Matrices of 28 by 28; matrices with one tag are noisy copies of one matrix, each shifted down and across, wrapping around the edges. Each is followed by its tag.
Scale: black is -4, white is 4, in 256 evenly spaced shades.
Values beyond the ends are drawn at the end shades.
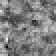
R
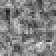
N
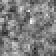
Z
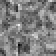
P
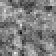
R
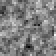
Z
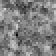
R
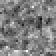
N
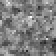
N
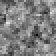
Z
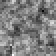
Z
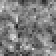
R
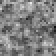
N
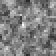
Z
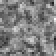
P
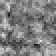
R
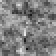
R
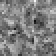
P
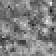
R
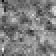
R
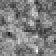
R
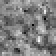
R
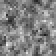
Z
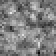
R
